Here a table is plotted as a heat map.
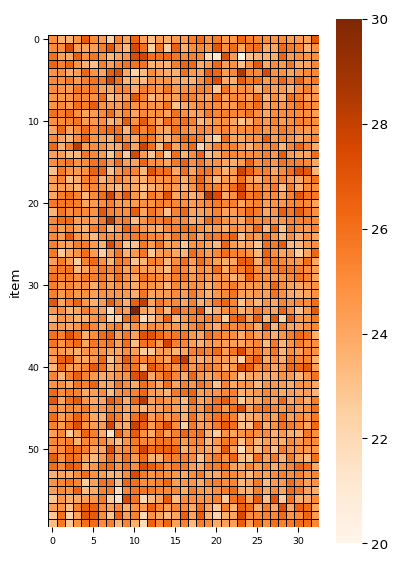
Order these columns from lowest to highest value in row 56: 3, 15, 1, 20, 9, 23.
15, 3, 1, 20, 23, 9
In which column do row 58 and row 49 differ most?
23
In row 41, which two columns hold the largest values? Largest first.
11, 10
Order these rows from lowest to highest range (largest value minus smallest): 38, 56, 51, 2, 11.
11, 51, 38, 56, 2
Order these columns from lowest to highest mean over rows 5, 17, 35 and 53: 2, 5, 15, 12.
2, 15, 12, 5
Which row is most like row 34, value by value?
56
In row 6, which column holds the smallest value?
20
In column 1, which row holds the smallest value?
26
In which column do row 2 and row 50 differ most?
7
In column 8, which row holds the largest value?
4
